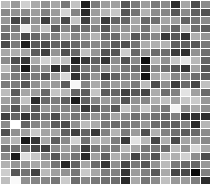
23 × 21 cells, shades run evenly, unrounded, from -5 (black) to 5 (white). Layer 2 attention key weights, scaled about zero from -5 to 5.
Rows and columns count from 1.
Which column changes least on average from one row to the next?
14
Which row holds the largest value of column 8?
11
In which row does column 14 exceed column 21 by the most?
23
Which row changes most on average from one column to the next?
18
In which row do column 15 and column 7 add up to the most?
2
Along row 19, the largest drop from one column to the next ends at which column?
9
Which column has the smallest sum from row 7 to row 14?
8
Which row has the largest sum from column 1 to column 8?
1
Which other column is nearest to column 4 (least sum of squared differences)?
12
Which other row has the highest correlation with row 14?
19
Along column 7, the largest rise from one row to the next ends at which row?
10
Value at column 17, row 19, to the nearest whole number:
-1
